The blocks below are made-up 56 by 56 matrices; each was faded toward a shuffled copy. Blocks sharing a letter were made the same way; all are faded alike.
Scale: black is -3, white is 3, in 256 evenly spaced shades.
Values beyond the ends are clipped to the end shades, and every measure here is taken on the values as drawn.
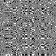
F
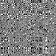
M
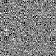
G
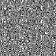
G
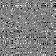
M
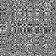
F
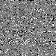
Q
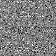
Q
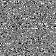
Q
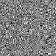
G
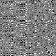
M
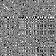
F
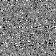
Q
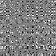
F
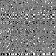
F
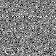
Q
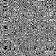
G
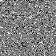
Q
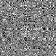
G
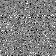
Q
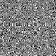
G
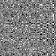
G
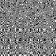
F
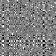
F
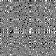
F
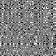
F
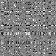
F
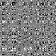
F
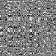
M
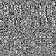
G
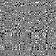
M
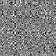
G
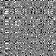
F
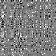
M
